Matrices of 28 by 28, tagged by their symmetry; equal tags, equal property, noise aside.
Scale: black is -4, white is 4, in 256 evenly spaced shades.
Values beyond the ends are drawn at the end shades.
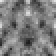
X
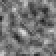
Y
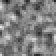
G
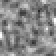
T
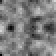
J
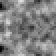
J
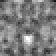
X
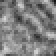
Y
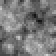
Y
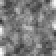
T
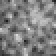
Y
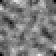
T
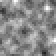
Y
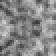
J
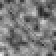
Y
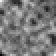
Y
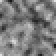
Y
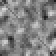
T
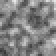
Y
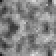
J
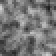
Y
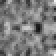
J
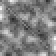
T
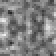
J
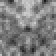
X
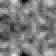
J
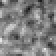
G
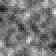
T
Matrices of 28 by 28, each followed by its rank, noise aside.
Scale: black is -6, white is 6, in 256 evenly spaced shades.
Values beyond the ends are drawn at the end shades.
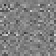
four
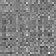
four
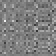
three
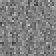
eight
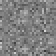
six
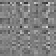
two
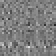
four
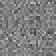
eight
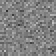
eight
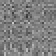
four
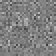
six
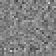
eight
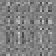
two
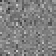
six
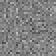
eight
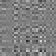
two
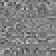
six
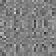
four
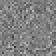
six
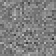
eight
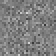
eight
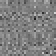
four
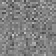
six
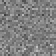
eight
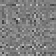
four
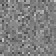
eight
